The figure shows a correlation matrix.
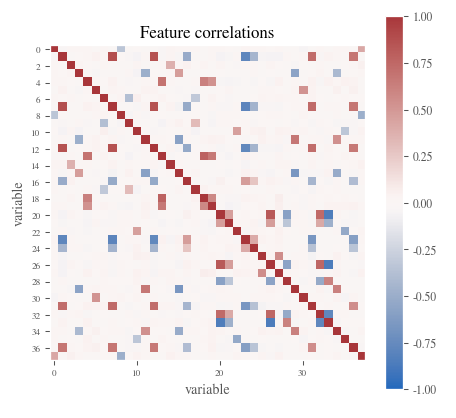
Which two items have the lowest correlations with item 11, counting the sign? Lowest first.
15, 3
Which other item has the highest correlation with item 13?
18
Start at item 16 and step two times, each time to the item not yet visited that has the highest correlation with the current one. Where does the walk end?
24
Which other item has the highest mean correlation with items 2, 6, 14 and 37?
0
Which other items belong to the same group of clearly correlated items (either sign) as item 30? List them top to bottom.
5
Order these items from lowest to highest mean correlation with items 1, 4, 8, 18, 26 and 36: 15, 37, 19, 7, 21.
37, 15, 21, 19, 7
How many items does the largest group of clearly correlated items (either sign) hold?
8
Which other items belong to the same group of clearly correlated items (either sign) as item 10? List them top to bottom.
22, 35
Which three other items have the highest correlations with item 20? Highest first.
26, 32, 21
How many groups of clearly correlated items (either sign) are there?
10
